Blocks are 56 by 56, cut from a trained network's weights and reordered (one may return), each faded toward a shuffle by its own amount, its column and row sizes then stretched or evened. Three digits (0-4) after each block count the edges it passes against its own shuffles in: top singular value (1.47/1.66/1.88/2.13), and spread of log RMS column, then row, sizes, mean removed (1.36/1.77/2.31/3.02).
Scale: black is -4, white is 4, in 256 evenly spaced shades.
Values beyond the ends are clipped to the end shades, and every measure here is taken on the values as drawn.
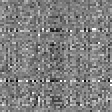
4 0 3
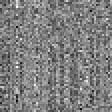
3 2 0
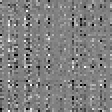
2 4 3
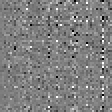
2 3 2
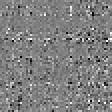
2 3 3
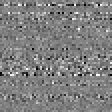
1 0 4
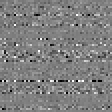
2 0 4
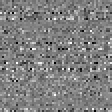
0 0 4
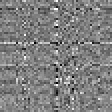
4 2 2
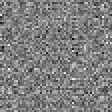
3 1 1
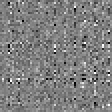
4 3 2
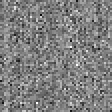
1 1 0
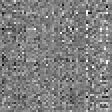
3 3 1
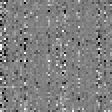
1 4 1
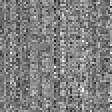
4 3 0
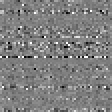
2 0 4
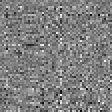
3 2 2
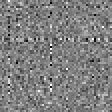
3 2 1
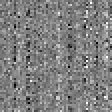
3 3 1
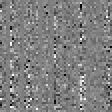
0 4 1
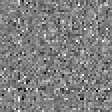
1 1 2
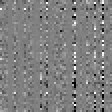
4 4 1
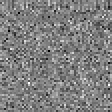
2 0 1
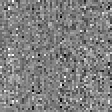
0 3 1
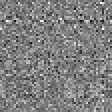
3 1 1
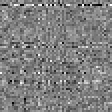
4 0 3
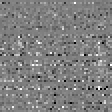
0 1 4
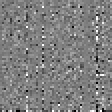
2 3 2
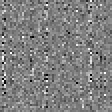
3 3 1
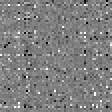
3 2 2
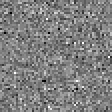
1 0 1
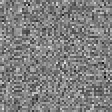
4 0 0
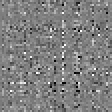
1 3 3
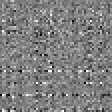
2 2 3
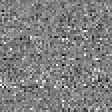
1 1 3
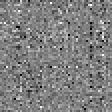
2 2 2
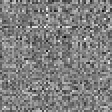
4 0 2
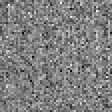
0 1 0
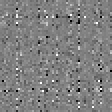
0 3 2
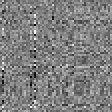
4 2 1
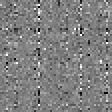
2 3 1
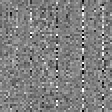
4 3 0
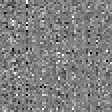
0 3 2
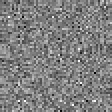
3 0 0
